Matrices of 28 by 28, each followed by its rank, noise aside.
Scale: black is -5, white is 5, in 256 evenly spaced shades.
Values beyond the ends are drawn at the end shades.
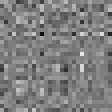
three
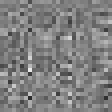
four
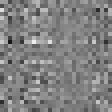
two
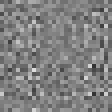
three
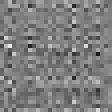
three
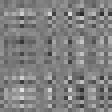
one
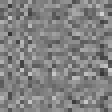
three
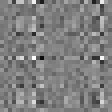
one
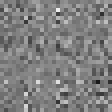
four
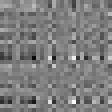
one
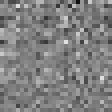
four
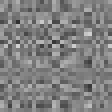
two
